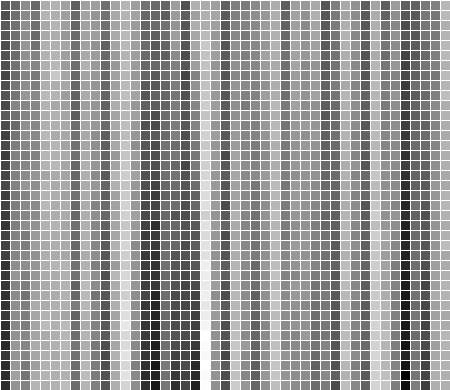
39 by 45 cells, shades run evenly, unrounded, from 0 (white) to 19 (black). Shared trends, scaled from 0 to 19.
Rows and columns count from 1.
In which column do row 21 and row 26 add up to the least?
21
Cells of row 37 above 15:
5
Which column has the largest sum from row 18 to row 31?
41
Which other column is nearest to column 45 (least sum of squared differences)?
6
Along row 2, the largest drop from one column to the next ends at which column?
38
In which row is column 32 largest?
37
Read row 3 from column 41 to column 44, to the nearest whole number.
13 12 10 10
